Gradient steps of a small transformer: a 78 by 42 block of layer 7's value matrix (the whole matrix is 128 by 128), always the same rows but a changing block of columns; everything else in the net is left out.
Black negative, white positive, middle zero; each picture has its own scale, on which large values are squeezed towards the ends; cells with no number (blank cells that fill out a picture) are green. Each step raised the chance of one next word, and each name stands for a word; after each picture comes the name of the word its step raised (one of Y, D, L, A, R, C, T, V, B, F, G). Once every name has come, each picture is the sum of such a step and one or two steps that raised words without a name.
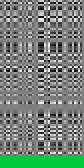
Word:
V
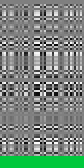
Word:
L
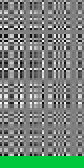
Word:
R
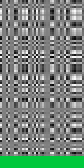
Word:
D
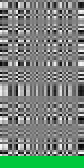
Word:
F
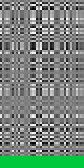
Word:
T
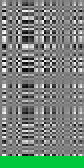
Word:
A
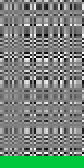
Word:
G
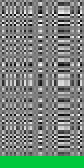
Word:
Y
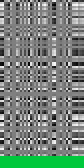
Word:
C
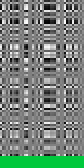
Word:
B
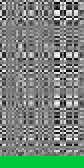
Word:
V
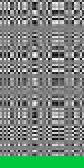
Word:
V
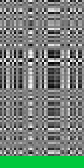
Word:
A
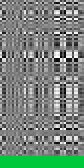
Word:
T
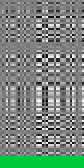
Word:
Y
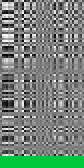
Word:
G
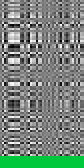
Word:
Y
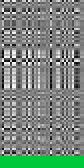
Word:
A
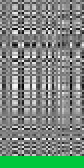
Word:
A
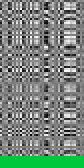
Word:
V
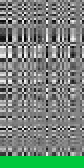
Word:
L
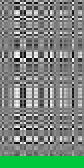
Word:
T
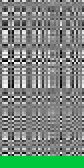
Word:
A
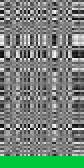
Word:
T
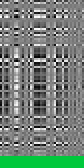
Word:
A
